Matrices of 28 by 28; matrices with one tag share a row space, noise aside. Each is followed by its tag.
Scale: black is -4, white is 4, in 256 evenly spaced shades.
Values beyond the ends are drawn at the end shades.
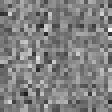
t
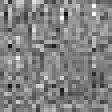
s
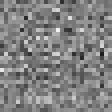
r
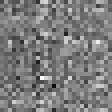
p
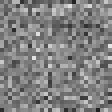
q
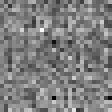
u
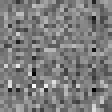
s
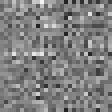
p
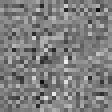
p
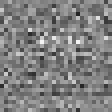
u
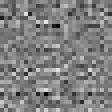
r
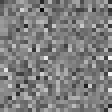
t
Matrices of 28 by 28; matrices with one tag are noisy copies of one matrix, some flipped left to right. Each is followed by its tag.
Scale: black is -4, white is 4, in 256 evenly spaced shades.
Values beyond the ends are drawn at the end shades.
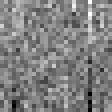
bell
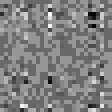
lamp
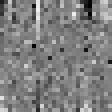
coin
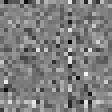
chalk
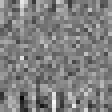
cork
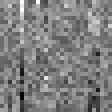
bell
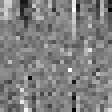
coin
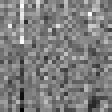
bell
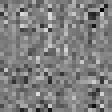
lamp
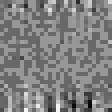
cork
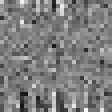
cork
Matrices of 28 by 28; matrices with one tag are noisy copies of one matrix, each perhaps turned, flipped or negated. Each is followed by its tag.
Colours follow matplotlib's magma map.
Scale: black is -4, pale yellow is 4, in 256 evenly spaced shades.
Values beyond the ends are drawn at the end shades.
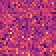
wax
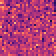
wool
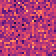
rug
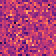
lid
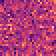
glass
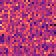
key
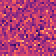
lid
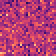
glass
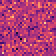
wax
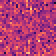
glass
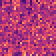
key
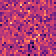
lid
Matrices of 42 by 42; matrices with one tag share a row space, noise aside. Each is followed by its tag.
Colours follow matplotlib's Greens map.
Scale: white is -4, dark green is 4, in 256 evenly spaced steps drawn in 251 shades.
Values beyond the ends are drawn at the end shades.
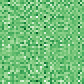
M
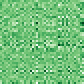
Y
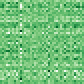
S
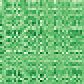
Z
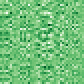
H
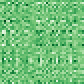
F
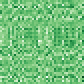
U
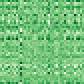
S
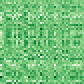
Z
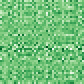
U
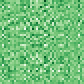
M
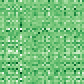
S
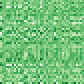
Z
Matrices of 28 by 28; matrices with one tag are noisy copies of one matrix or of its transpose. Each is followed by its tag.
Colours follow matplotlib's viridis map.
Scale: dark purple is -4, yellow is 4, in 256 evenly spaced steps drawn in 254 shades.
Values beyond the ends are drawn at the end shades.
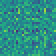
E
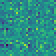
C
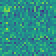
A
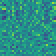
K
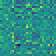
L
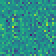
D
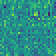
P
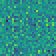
D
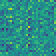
C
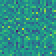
E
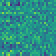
K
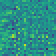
P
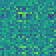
D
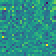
K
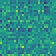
C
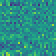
K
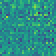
P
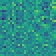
K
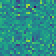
L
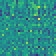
P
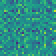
E
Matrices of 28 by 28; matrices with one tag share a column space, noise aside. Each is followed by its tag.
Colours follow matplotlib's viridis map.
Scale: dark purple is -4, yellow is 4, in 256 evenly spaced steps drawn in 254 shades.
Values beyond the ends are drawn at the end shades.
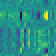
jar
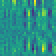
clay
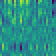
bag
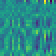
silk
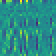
silk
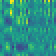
bag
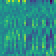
silk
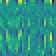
silk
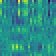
bag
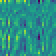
silk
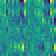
bag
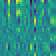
bag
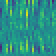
clay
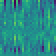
clay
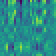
bag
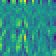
silk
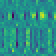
jar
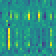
jar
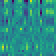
bag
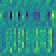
jar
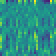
silk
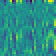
silk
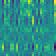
bag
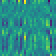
silk
